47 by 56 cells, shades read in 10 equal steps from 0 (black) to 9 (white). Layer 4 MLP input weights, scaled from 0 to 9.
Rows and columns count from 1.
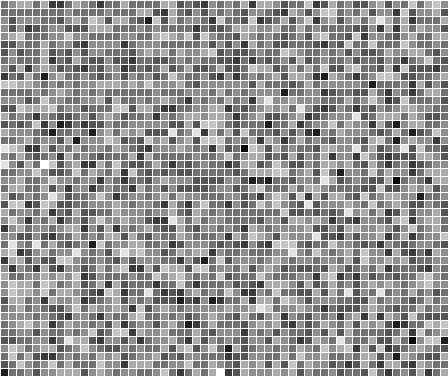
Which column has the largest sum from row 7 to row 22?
15
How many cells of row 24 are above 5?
12
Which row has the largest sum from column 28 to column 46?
32
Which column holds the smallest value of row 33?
26
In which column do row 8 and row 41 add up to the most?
54
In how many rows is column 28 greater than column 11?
21
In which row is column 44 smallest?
46
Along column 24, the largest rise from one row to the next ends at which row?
44
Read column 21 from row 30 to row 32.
4 5 3
